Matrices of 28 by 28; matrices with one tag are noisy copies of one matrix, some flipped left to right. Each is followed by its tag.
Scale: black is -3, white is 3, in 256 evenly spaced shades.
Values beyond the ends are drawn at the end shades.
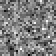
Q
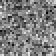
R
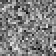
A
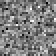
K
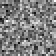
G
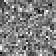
K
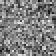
G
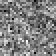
R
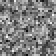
Q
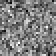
A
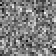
K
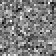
K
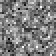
Q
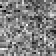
R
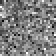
R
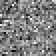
G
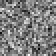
A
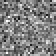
G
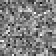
K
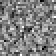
Q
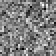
A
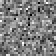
G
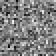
G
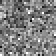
R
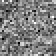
G
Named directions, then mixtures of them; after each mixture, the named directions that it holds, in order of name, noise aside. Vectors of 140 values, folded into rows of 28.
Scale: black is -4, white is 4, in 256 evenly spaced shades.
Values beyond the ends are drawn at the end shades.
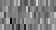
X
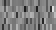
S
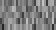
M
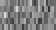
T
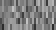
M.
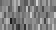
X.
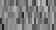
M, T.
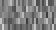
M.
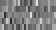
T, X.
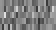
S, T.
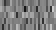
S.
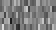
S, X.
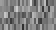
T.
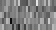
X.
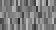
M, X.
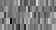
X.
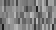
M, S.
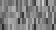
M.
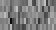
T, X.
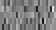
S.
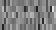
S.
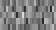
M, S.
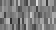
M, X.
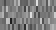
S, X.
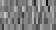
M, T.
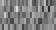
T.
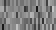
M, S.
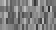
S, T.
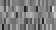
S.
